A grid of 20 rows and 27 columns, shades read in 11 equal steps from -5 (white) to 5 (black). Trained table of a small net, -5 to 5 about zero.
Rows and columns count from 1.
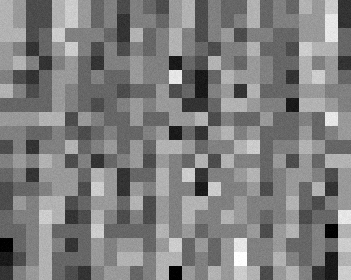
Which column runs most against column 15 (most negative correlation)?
18
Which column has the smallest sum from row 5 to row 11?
24
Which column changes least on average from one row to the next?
22
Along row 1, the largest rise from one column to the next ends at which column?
27
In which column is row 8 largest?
23
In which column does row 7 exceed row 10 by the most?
19
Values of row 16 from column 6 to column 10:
3 2 -2 0 2
